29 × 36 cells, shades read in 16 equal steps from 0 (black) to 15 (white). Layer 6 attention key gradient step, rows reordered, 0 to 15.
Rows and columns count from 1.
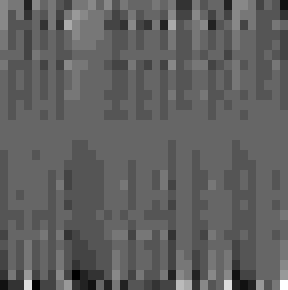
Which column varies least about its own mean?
28
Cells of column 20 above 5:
19
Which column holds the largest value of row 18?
21
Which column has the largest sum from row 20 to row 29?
36
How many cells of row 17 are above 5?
24
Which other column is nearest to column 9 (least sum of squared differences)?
26
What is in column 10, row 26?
4
